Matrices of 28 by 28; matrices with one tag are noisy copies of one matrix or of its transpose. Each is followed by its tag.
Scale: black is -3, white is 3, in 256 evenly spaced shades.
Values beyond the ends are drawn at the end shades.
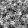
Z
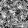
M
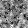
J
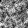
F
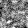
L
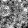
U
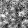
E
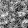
E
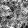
U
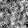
L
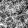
F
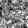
L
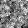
U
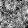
U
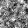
Z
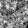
U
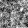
L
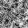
J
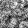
E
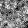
U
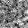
J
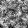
Z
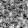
J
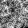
U
